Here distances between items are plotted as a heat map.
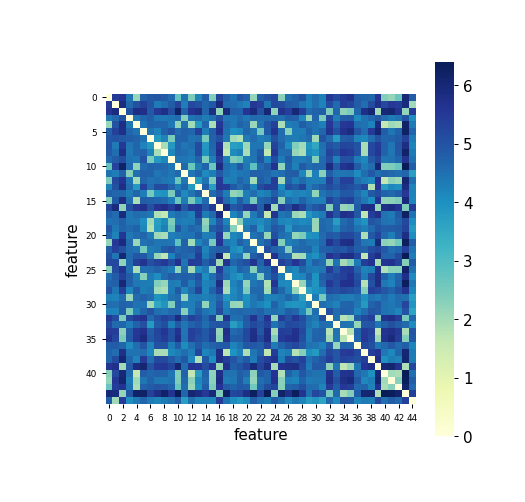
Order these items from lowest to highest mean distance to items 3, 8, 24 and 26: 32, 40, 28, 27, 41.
28, 27, 32, 41, 40
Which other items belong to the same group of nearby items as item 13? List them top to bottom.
38
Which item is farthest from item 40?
43
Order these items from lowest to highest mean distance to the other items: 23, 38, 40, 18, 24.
18, 40, 23, 24, 38
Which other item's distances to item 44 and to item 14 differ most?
1
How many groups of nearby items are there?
9
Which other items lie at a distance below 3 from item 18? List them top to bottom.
6, 9, 14, 19, 30
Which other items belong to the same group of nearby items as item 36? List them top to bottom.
33
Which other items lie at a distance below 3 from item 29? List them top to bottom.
3, 11, 31
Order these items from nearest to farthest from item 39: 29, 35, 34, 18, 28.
34, 35, 29, 18, 28
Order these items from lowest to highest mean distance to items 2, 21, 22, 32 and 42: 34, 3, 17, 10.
34, 10, 3, 17
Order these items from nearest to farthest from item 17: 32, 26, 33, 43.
26, 33, 32, 43
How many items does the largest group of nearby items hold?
10
